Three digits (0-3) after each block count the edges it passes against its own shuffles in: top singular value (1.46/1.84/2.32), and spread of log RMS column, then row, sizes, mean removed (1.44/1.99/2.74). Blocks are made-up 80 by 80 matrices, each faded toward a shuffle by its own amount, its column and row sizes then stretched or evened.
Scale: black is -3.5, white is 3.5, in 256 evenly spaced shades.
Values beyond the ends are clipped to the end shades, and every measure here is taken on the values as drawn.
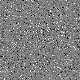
0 0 1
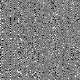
1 3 0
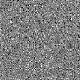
2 1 0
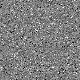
0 0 1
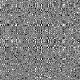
3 2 2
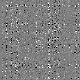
1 3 2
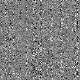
1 3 1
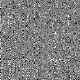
1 3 1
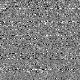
0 1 3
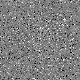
1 1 1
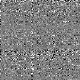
1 2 3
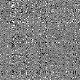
2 2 2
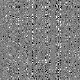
2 3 1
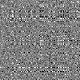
3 1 3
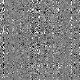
1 3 2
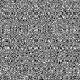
3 0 2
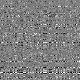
3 0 3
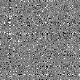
1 2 3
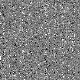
0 2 0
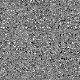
1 1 2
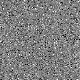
1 0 1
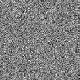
2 0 0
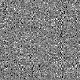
2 2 1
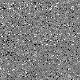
0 1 2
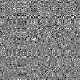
3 1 2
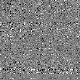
0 2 3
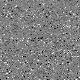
0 0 2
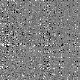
0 3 2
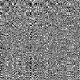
3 2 2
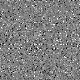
2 0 1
